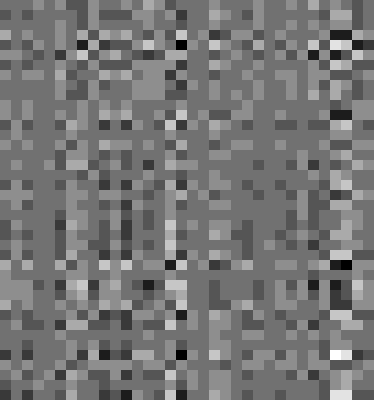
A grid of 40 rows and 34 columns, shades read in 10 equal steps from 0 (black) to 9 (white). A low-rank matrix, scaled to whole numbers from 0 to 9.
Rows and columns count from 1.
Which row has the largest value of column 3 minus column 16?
27
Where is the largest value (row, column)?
36, 31
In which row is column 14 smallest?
29
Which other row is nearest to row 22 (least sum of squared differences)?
28
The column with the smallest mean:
12
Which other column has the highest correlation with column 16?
7
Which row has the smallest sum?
40
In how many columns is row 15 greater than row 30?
10
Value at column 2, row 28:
4
